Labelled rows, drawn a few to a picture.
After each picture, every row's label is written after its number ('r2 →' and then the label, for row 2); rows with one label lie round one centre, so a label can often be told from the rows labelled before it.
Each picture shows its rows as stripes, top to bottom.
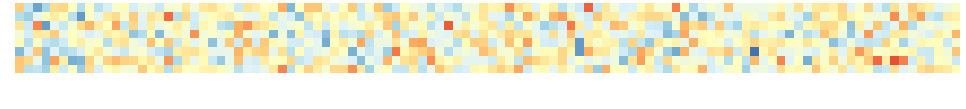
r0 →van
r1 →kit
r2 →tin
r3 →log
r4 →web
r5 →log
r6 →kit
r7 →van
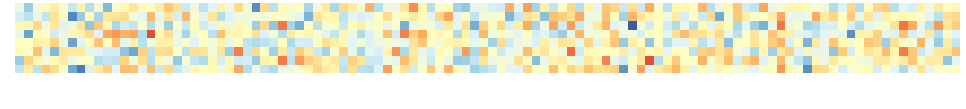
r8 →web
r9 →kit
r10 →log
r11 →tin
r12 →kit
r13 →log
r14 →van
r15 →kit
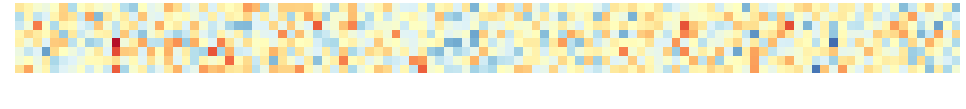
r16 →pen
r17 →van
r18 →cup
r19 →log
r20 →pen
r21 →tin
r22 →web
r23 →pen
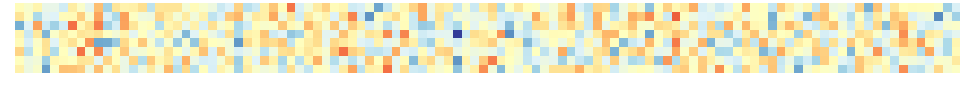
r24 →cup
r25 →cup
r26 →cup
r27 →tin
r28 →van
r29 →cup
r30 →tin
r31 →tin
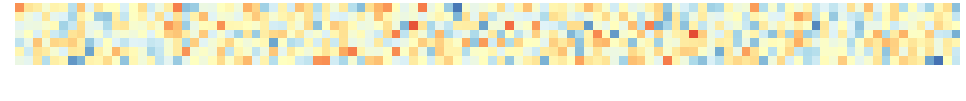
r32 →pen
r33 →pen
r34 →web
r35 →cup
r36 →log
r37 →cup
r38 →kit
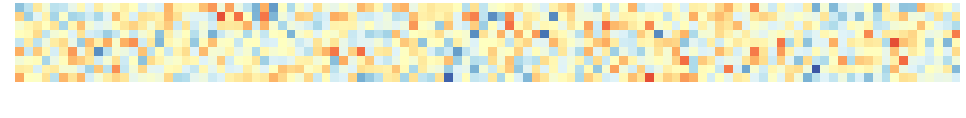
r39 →web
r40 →web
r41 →web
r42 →log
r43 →kit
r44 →van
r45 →tin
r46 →pen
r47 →cup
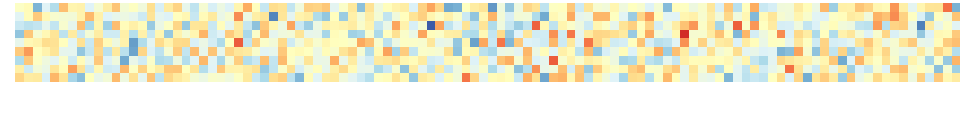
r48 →pen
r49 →log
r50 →cup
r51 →log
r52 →log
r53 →pen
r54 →log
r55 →cup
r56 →kit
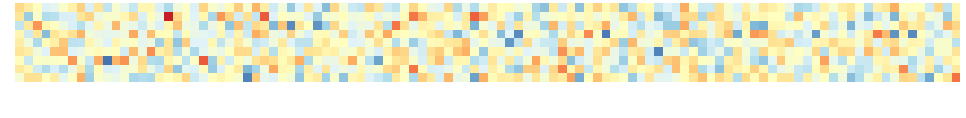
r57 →log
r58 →web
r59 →log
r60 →tin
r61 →kit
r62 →kit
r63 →cup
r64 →cup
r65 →log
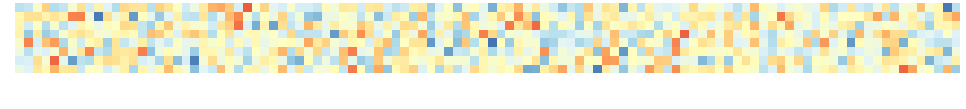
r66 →web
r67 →log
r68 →web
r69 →tin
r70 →pen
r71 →van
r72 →kit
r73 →van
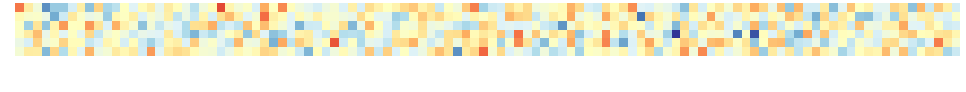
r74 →web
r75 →web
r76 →tin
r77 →log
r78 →log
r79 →tin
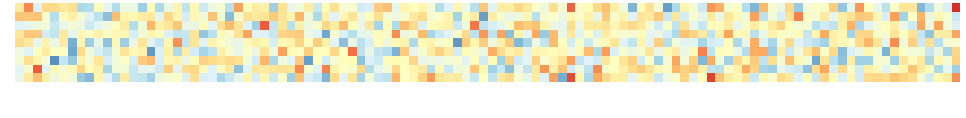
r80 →log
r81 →pen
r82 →web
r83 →log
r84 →pen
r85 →van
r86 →web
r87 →cup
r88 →log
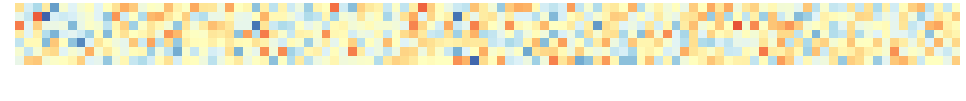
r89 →web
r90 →tin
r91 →web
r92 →web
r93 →kit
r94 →van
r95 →log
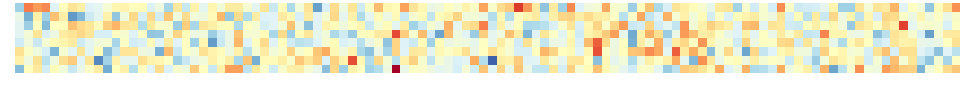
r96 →log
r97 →kit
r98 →tin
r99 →log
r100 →log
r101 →cup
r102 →van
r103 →log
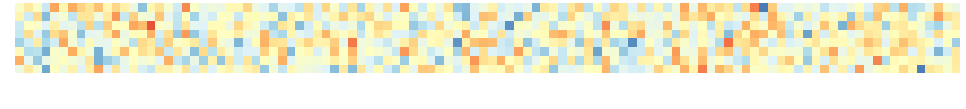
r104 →tin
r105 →tin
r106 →kit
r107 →kit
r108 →van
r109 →van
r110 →van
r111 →tin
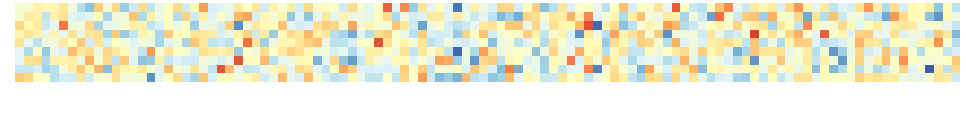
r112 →pen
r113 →kit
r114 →van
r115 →pen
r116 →pen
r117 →tin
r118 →log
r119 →web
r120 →pen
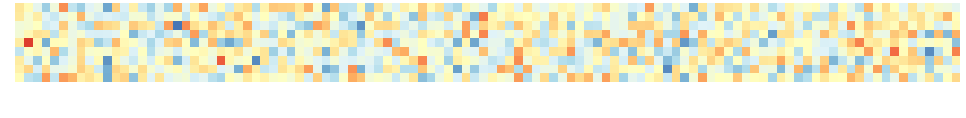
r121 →pen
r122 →log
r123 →kit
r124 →log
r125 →pen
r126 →log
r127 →web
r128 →pen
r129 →van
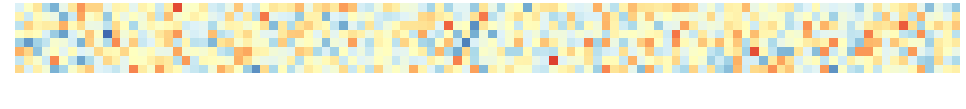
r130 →cup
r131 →web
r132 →log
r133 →pen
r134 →van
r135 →pen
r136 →kit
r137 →web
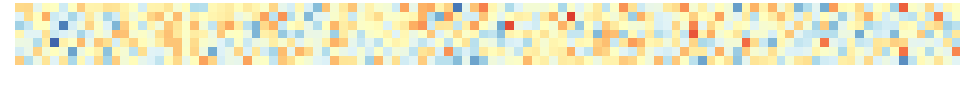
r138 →tin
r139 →log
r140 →web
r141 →web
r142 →cup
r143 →log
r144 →pen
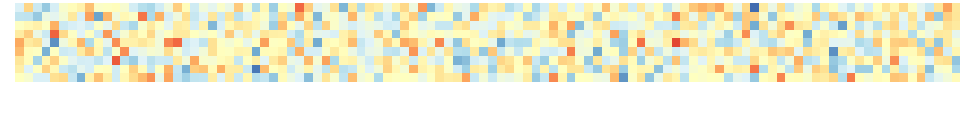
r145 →log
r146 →van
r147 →log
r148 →kit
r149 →cup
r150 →web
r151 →pen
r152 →web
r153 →kit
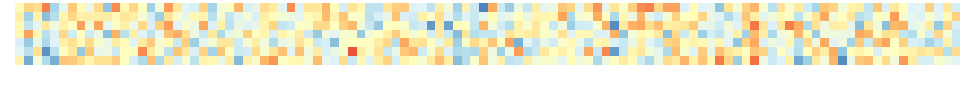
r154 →cup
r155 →cup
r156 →cup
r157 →pen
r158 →tin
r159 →van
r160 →tin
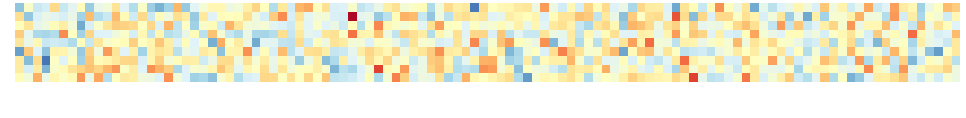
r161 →log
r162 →van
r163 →kit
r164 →van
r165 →web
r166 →kit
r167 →tin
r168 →tin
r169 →cup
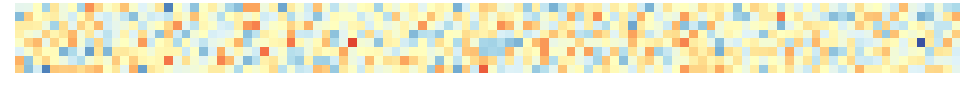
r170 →tin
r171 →log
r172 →pen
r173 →cup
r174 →cup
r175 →web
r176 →web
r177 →tin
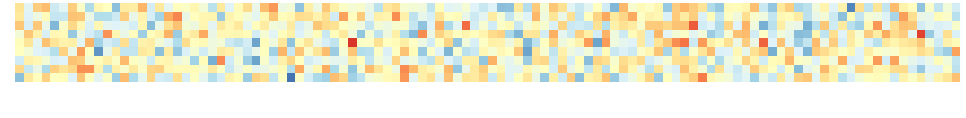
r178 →cup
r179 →cup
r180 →cup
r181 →kit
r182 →van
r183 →van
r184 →cup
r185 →tin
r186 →log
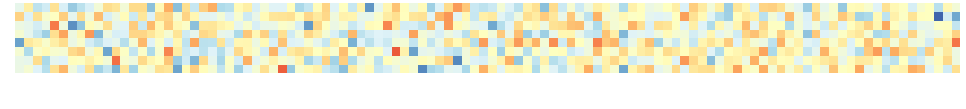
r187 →kit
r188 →cup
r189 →kit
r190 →van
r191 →log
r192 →cup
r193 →tin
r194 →van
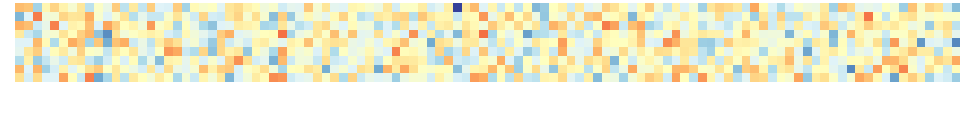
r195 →pen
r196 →log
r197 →kit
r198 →van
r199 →cup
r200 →cup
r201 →log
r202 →tin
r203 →van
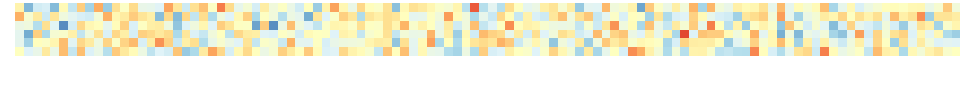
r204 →web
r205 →kit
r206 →web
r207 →tin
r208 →tin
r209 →pen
